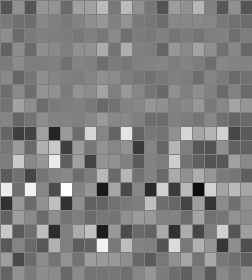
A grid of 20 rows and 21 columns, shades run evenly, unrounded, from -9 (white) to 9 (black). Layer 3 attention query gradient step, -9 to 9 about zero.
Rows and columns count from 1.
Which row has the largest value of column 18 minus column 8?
17
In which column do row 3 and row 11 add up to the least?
5
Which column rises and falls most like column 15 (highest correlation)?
9
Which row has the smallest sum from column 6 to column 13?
1
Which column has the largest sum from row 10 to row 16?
12
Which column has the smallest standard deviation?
10
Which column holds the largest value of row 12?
8
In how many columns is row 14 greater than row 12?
9
